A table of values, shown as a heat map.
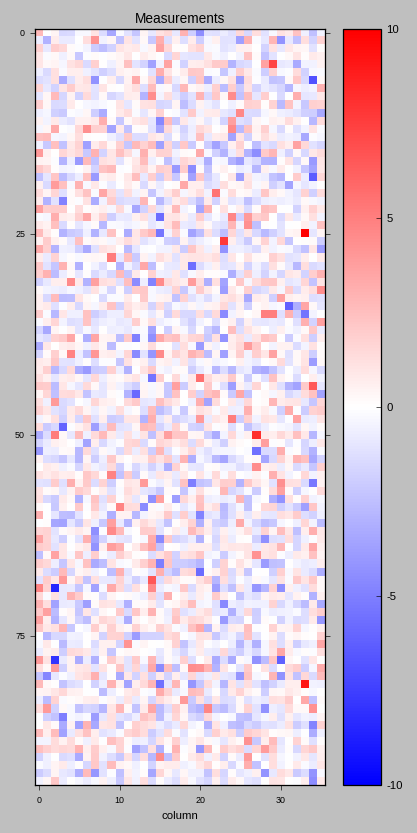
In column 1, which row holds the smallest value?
80
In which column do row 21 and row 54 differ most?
27
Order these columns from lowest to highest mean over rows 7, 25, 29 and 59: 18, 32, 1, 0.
32, 1, 18, 0
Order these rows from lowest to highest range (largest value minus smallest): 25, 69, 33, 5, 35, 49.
5, 33, 49, 35, 69, 25
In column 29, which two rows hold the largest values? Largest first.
4, 35
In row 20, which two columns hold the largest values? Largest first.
22, 8
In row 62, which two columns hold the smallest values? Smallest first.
7, 32
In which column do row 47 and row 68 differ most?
3
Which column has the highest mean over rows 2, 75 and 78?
0
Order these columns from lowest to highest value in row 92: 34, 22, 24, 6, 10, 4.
34, 10, 4, 24, 22, 6
